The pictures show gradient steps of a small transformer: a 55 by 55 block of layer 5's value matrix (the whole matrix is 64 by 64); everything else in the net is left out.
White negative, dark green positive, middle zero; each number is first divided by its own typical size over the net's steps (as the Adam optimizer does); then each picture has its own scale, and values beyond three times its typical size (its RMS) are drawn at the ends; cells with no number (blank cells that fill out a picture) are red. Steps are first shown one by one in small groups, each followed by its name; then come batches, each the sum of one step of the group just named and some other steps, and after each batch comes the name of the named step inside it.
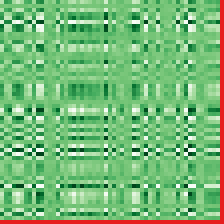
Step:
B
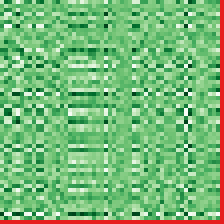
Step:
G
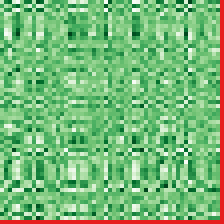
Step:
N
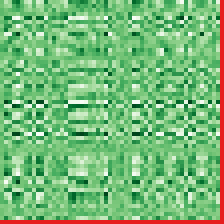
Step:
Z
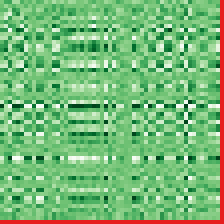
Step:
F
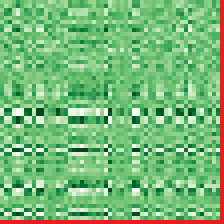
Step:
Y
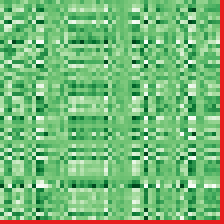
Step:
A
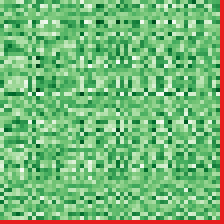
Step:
G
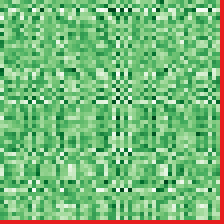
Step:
N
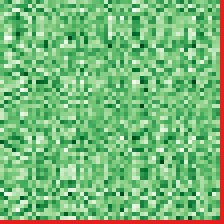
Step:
N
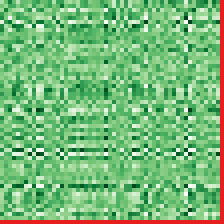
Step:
B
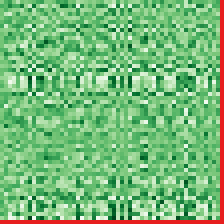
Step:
G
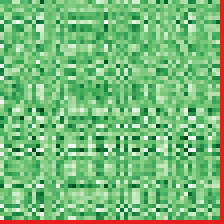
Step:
B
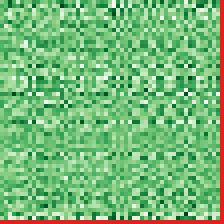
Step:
G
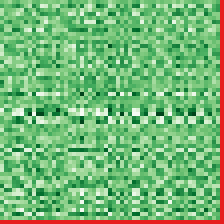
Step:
Y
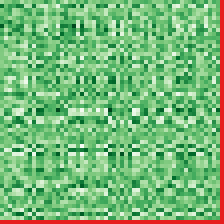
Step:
Y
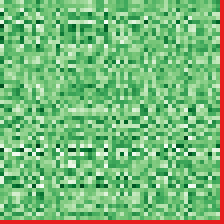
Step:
B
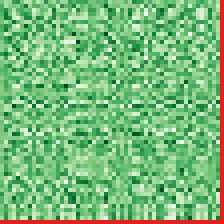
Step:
Z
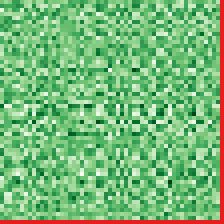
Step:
Z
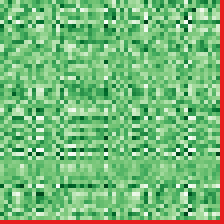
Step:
B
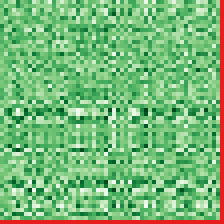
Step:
Y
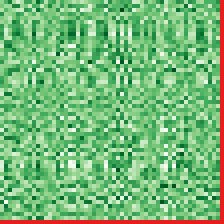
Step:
N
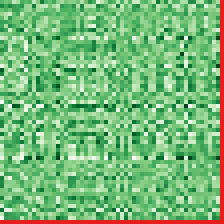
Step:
F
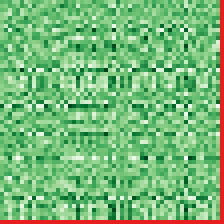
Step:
F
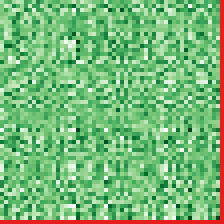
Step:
N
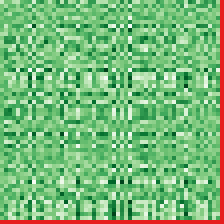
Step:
G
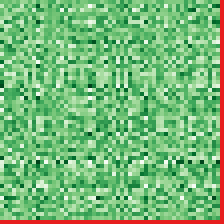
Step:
A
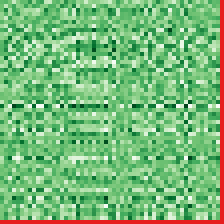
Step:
F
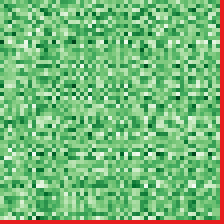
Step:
A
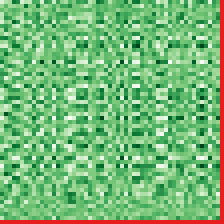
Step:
Z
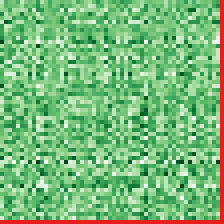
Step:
A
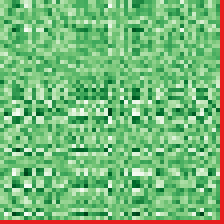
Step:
Y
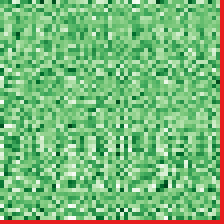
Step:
N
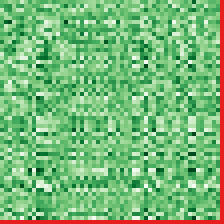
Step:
A
